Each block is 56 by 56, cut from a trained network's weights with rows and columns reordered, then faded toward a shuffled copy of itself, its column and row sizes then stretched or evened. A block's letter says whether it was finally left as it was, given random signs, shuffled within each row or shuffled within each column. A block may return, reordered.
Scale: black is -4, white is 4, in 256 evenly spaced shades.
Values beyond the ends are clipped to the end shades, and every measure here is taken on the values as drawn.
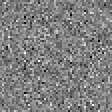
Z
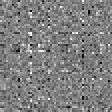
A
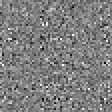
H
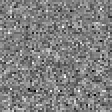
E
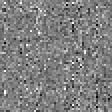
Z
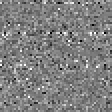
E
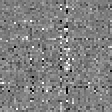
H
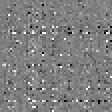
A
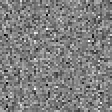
Z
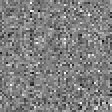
A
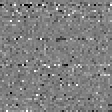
E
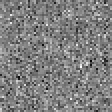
Z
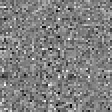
A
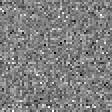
E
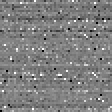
E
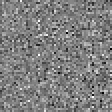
Z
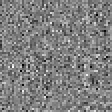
A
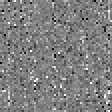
Z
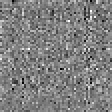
A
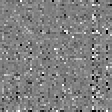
H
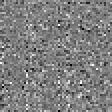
A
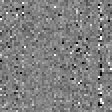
Z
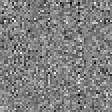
A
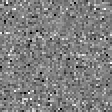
E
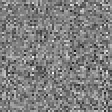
A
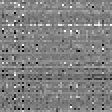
A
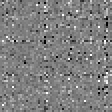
H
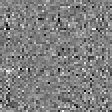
A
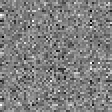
A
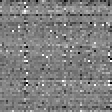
A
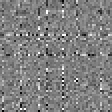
A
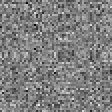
A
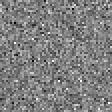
E
